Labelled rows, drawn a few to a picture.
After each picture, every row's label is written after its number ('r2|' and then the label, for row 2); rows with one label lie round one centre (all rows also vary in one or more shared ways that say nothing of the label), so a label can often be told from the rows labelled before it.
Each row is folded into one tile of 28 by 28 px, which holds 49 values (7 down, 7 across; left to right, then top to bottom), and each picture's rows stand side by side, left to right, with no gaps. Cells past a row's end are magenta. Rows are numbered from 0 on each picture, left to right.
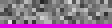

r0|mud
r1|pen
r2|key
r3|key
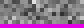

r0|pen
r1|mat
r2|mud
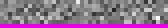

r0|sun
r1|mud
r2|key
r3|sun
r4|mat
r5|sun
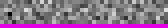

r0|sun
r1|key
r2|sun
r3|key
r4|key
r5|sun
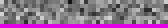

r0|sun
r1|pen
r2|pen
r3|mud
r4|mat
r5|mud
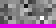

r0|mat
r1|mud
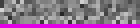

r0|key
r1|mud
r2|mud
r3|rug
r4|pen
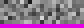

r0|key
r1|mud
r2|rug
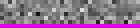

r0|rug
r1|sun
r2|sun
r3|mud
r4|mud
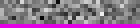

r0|key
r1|key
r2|mud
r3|rug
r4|rug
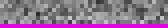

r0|pen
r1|sun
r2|mud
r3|pen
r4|pen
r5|rug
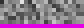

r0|key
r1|mat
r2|rug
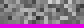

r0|mat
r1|key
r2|rug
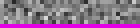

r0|pen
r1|sun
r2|sun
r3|mud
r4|key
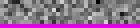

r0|pen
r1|sun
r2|mat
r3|pen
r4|sun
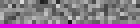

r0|key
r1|pen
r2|mud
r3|rug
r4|key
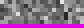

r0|rug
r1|sun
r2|mat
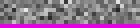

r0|mat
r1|key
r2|rug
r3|sun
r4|mat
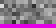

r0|mud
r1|mat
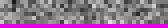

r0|pen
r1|key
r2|pen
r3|mat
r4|pen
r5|rug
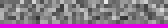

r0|key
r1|mat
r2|mat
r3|key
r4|key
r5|mat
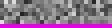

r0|rug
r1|mud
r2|rug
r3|rug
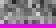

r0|pen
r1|pen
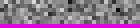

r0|mat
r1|rug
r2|pen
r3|key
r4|mud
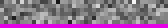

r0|key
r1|pen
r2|mud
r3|mat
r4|key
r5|mat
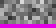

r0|key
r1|rug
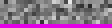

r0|sun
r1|mud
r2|rug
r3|mat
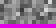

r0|rug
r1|key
